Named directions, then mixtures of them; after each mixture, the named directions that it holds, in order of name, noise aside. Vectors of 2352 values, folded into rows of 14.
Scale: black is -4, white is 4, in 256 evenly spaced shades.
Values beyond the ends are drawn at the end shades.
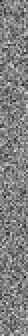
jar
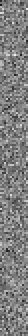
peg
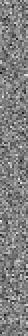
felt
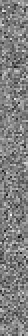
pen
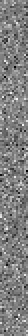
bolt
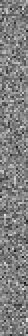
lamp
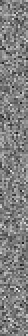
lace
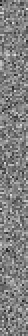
peg.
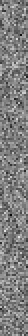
felt, lace, pen.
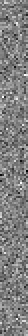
bolt, felt.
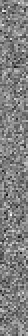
pen.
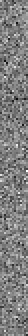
bolt, lamp.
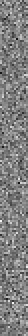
felt.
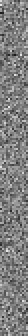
peg.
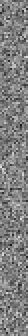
jar, peg, pen.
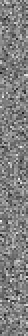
felt.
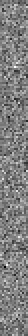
bolt, pen.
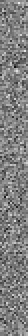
jar, pen.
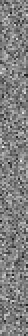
felt, lace.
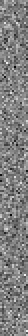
bolt, lace.
